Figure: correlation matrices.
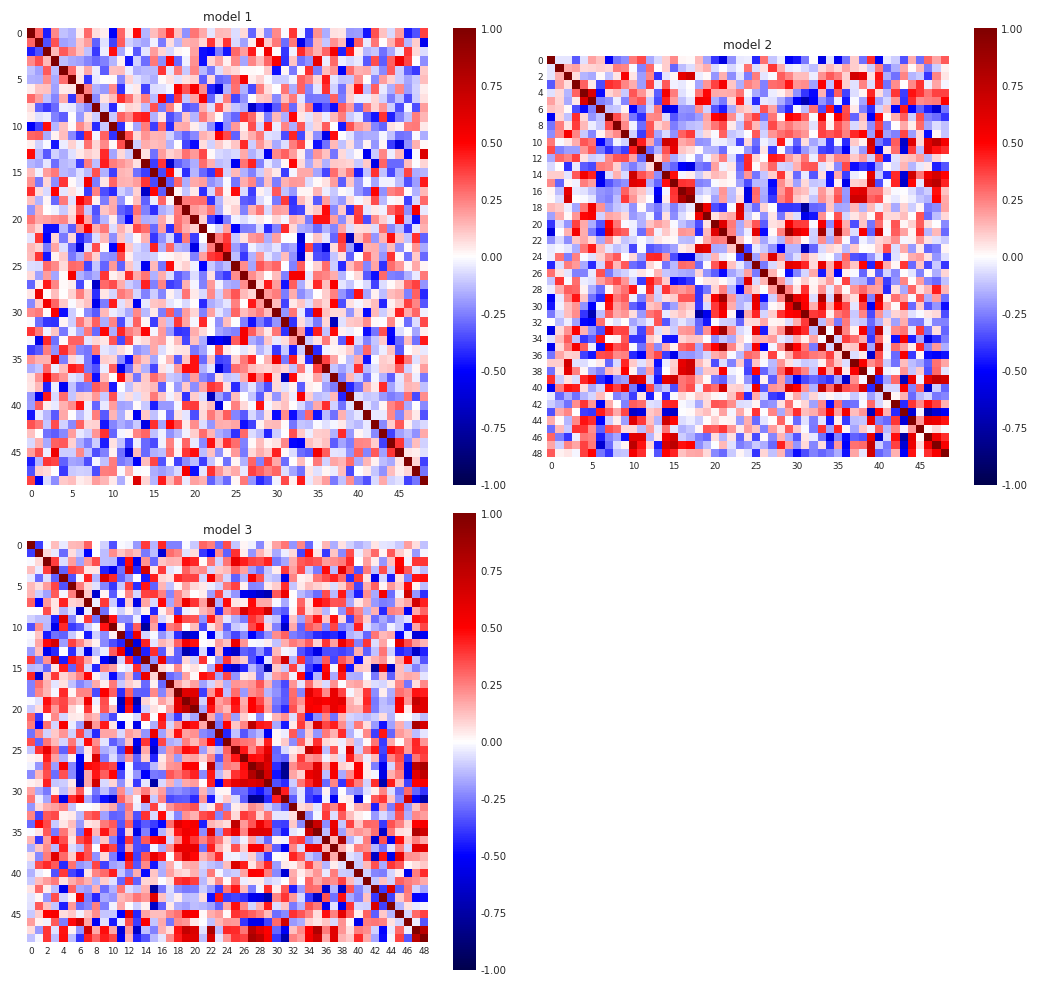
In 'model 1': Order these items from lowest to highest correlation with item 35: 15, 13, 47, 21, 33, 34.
34, 21, 15, 47, 33, 13
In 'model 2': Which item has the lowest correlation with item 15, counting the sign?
43
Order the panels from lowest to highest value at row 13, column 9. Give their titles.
model 2, model 3, model 1
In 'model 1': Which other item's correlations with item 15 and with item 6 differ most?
23
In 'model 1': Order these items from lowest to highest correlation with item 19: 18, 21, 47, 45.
21, 18, 45, 47
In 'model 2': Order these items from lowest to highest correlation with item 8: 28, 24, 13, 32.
32, 13, 28, 24
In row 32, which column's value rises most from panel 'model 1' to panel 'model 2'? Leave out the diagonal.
31
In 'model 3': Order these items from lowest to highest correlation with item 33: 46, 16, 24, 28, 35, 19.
46, 35, 28, 19, 24, 16
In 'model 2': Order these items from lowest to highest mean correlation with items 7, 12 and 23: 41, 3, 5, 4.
41, 5, 4, 3
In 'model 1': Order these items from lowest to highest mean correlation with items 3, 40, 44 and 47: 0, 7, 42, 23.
7, 0, 23, 42
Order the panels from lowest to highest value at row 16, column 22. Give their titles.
model 1, model 2, model 3
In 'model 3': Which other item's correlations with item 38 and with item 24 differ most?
15
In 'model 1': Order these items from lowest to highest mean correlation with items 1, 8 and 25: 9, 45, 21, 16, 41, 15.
16, 9, 21, 41, 45, 15
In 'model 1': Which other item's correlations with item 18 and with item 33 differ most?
26
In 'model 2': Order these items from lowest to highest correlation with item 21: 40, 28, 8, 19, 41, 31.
41, 19, 28, 8, 31, 40
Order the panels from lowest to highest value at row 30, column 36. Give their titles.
model 3, model 1, model 2
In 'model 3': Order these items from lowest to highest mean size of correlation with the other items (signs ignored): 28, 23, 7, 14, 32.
32, 23, 7, 14, 28
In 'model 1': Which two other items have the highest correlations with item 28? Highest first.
1, 40
